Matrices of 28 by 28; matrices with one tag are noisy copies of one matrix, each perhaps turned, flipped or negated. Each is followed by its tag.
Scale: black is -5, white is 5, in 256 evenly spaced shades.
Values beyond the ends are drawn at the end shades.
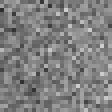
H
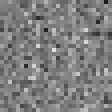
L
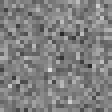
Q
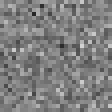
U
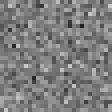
L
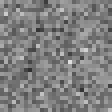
Q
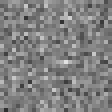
U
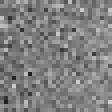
H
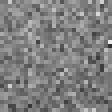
H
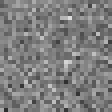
U
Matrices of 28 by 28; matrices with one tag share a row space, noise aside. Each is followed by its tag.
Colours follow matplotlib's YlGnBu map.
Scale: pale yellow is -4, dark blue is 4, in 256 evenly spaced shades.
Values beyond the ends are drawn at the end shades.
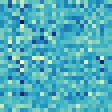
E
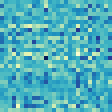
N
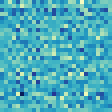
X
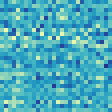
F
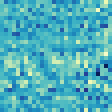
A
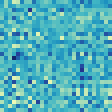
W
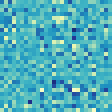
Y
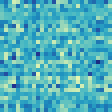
F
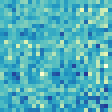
A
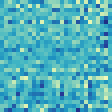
A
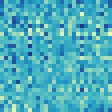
W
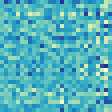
A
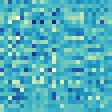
E
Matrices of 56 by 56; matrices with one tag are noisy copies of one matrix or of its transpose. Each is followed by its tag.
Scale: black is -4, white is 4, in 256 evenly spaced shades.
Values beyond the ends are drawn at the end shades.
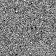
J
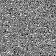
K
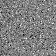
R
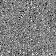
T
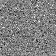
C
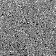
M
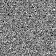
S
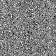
J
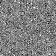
T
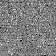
K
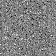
C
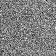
R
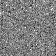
K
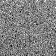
M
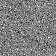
C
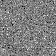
T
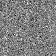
C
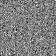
S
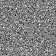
C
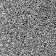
M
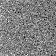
M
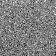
M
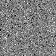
C
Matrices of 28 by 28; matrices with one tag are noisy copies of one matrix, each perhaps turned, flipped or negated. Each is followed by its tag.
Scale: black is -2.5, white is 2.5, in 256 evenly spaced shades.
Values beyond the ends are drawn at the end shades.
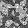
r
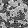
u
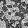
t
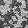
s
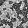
u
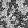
s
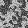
s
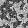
u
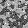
u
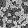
t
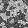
u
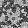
t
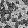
u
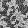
s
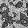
r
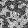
u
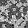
t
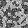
t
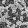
t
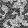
r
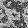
r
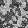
s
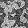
r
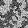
s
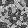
t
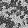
s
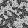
s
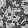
t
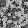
t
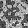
t
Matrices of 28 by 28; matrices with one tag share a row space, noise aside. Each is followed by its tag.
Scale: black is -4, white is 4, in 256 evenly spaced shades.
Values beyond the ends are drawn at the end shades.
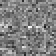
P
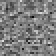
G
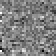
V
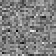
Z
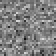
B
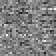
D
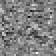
G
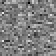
G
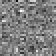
Z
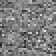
P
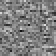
D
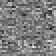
P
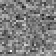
B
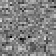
D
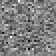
G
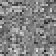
V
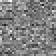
B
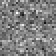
Z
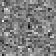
G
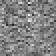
G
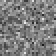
B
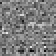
Z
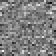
P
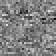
D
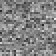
B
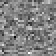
G
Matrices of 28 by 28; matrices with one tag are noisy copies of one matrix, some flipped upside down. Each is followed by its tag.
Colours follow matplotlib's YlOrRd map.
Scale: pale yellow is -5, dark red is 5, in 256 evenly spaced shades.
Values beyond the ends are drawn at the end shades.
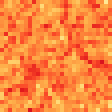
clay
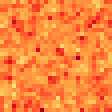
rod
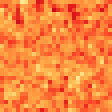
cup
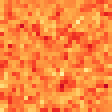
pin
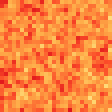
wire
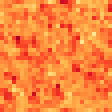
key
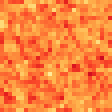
key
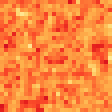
wire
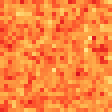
wire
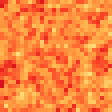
wire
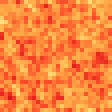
key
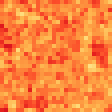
wire
